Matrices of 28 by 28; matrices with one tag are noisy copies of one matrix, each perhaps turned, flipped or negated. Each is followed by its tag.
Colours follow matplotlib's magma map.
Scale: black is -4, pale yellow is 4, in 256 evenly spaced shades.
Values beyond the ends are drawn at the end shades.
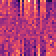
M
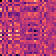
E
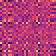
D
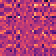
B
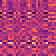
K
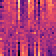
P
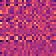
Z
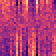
P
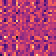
B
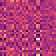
Z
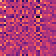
Z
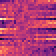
P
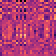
E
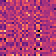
Z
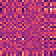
D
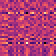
K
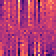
P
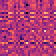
K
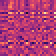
K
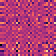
D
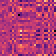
E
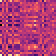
E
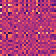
D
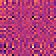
D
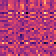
K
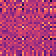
D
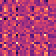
B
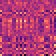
E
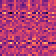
K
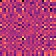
D
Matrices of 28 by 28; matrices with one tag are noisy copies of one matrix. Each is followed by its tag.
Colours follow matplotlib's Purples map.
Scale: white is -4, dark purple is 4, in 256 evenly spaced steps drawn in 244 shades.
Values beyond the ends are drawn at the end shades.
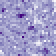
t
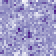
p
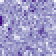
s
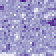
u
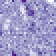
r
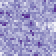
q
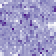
q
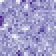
s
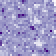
t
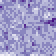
u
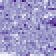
u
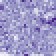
u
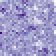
t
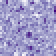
p
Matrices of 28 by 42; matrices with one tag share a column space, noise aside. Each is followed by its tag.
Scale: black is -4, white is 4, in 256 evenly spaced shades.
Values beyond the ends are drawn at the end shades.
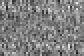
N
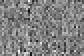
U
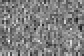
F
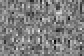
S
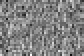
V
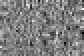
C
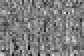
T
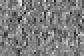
C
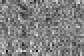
U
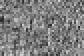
F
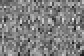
F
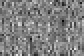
T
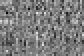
C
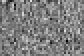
S
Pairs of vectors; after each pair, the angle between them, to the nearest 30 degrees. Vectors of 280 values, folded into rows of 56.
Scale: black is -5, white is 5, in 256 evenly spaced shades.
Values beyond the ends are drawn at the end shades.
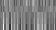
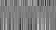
60 degrees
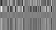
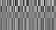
120 degrees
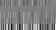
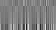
90 degrees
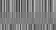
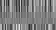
30 degrees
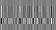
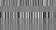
90 degrees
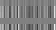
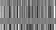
30 degrees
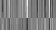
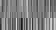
60 degrees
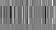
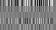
90 degrees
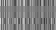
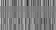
30 degrees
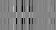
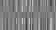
120 degrees
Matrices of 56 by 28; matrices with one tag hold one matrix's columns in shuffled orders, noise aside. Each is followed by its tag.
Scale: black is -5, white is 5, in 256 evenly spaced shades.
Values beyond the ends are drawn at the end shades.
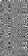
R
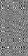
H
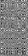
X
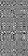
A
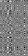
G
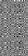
R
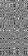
X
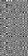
R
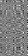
G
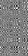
H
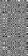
R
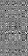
A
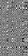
H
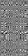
A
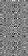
R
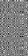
R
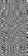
G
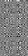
R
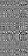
A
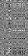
X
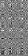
X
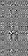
A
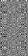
R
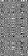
R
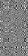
H
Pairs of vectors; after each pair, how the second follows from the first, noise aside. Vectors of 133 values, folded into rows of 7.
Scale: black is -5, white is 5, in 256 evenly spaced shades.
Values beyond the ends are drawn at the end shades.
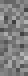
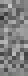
reversed, negated.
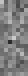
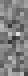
reversed, negated.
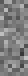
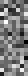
reversed, negated, scaled up.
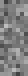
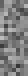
sign-scrambled.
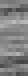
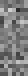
sign-scrambled.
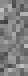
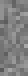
shrunk.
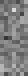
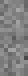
wrapped around, negated, shrunk.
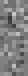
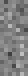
negated, partly zeroed.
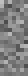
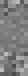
wrapped around, partly zeroed.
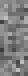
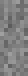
wrapped around, shrunk.
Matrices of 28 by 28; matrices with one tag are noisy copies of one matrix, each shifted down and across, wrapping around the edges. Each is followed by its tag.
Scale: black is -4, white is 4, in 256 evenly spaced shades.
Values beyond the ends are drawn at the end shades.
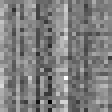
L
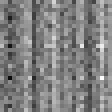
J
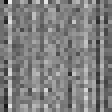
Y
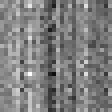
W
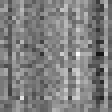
W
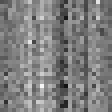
W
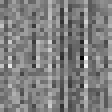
Y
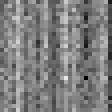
J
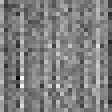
Y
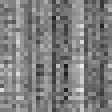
L
